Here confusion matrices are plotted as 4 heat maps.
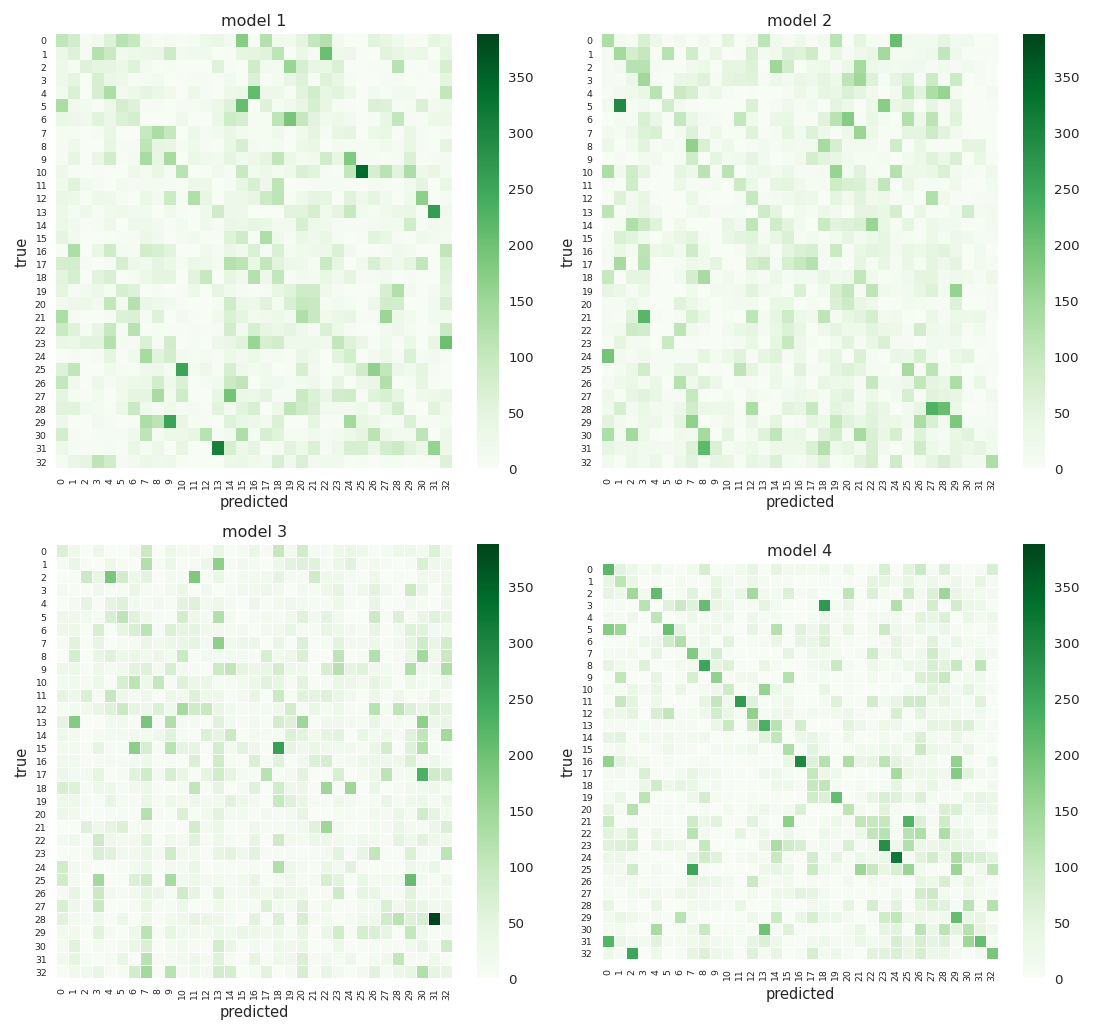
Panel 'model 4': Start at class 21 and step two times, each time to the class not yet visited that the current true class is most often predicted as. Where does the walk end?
7
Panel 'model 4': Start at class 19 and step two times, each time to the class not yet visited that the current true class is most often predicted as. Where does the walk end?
18
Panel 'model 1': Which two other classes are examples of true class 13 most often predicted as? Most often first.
31, 24
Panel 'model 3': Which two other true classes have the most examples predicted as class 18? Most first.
15, 24
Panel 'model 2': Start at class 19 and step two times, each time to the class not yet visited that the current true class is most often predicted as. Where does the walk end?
7
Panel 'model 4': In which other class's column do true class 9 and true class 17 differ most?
29
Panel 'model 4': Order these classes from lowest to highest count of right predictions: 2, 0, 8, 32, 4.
4, 2, 32, 0, 8
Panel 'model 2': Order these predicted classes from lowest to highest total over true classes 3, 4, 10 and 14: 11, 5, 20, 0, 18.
5, 11, 0, 18, 20
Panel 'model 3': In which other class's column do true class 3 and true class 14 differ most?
32
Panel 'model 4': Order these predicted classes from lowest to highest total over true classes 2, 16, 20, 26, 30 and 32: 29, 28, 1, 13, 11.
11, 1, 13, 29, 28
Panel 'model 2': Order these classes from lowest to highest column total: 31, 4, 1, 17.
31, 4, 17, 1
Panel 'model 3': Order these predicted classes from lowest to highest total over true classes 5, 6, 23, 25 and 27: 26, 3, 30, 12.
12, 30, 26, 3
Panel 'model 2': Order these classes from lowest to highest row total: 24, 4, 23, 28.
23, 24, 4, 28
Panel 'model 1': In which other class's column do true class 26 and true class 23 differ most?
32
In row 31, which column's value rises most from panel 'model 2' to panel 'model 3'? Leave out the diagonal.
28
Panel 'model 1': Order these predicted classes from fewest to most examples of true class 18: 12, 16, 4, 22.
22, 4, 12, 16
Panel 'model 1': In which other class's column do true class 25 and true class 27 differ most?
10
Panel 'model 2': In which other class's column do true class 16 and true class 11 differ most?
3
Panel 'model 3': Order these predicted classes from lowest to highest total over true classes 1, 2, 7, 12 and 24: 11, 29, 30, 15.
15, 29, 30, 11
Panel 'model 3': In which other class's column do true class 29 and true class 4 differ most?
7
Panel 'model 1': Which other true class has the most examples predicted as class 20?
21
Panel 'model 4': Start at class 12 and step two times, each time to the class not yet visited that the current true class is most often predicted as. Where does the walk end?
0
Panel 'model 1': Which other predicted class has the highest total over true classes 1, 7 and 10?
25
